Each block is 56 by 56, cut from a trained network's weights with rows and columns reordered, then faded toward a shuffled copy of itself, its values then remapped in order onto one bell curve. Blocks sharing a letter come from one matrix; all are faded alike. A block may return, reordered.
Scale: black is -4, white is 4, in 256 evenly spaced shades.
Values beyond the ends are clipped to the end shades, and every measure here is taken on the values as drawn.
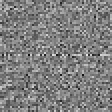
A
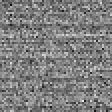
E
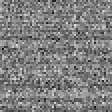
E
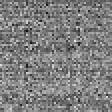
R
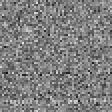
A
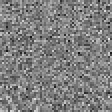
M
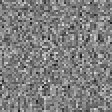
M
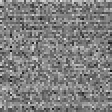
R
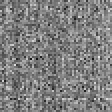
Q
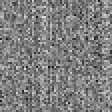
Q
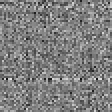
A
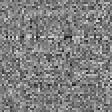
A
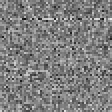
A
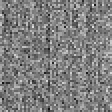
Q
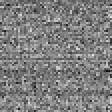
R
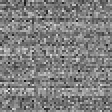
E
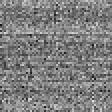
E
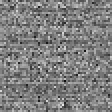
R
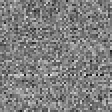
A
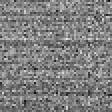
E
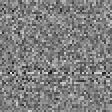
A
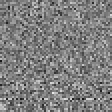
A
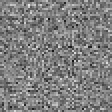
A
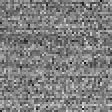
E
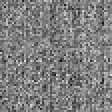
Q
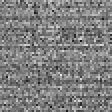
E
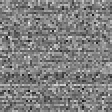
E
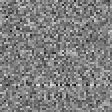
A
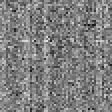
Q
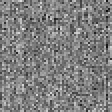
Q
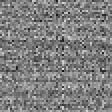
R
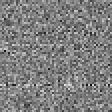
A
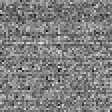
E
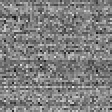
E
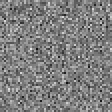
M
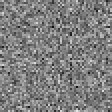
M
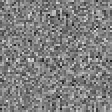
M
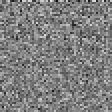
A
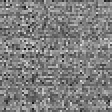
E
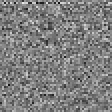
A
